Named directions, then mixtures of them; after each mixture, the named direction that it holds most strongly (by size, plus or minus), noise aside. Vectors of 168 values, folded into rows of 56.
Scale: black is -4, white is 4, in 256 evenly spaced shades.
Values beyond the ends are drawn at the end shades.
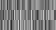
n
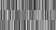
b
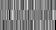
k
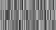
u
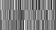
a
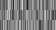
u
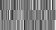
a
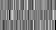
k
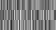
n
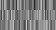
b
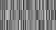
u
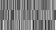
n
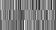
a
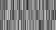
u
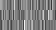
a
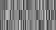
u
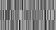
u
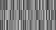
u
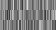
u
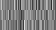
a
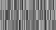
u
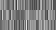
b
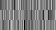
a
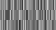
u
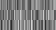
n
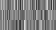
a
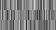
b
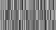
u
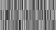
u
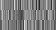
a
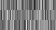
b
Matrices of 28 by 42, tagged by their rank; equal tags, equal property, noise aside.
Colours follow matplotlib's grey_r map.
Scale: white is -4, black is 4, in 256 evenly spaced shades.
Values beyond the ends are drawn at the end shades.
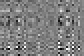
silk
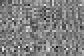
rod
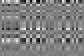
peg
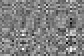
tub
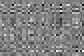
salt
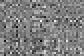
salt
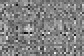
rod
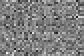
salt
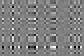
peg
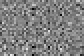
rod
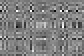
silk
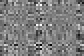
tub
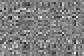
salt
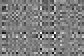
silk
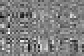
salt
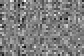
salt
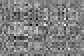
salt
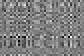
silk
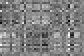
silk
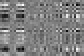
peg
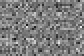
rod
